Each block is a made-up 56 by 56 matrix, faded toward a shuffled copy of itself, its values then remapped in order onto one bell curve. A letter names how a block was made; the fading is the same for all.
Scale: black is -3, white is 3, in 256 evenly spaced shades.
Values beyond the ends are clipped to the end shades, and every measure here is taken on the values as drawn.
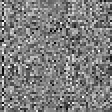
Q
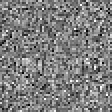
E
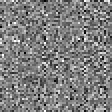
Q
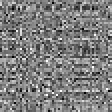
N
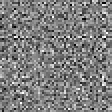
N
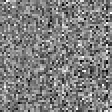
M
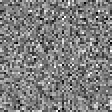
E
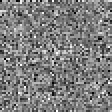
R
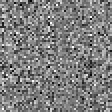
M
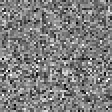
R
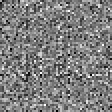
M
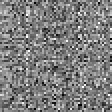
Q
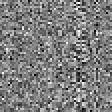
Q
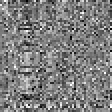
N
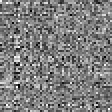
E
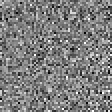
E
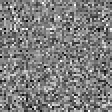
R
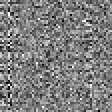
Q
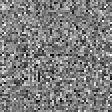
R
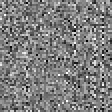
M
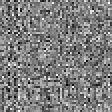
Q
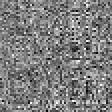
Q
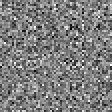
E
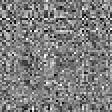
N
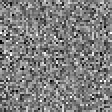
M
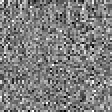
Q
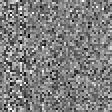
M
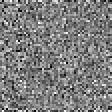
E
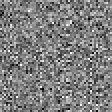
Q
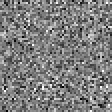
R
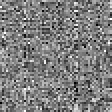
Q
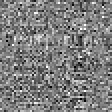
Q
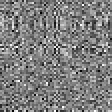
N
